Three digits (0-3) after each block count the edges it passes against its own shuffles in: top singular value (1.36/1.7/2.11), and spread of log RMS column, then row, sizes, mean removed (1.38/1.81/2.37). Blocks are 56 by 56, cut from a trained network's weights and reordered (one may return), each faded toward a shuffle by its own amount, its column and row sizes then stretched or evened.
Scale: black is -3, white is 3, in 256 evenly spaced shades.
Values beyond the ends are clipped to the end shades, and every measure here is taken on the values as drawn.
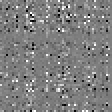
0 3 3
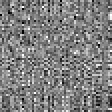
3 3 0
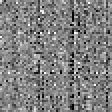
2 2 2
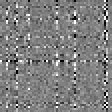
3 3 2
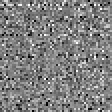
1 1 2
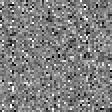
1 2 0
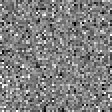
0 2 1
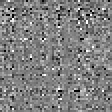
0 3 3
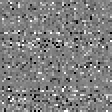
0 2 3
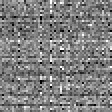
2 3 1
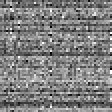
3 2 1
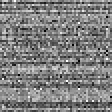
3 0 1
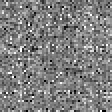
1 0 2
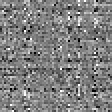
1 3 2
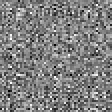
3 1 2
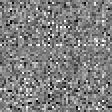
1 2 2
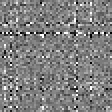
3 2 3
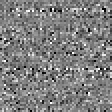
1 0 3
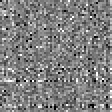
1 0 2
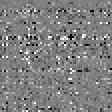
1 1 3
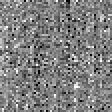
1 1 2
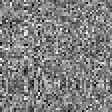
2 1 0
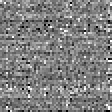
1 2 1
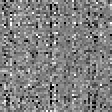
1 3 2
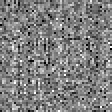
1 0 1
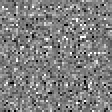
0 1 2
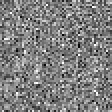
2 1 0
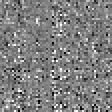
0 3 2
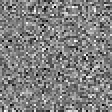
2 0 1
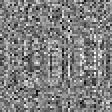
3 3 1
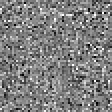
1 1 1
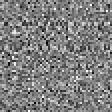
2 0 1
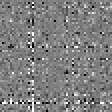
2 3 3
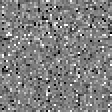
0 2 0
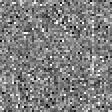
0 0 2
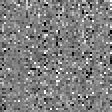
0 3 1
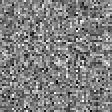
2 1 0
